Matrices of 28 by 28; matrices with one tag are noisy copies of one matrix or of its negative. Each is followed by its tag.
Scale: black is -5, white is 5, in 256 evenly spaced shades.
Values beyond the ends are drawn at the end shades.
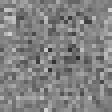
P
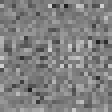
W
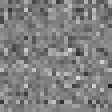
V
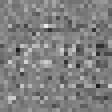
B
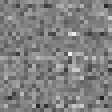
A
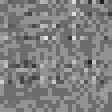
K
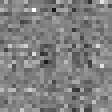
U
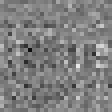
B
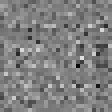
B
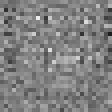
P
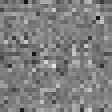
U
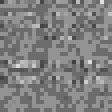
K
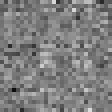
U
